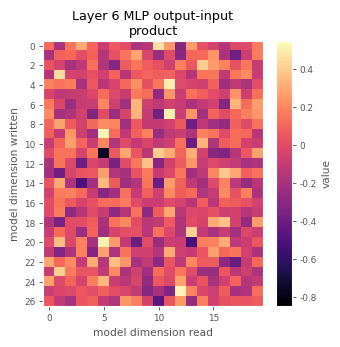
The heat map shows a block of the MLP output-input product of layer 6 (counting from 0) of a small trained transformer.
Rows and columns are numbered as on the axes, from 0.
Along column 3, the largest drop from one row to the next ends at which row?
14
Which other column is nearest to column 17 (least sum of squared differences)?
18
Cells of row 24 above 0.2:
3
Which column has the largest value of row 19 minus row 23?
13
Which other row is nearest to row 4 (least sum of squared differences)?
17
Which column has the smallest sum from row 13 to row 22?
10
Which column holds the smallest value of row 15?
5
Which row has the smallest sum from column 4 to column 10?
7
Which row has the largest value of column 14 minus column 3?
2
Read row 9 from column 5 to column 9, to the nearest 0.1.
0.5 0.1 -0.1 0.1 0.2
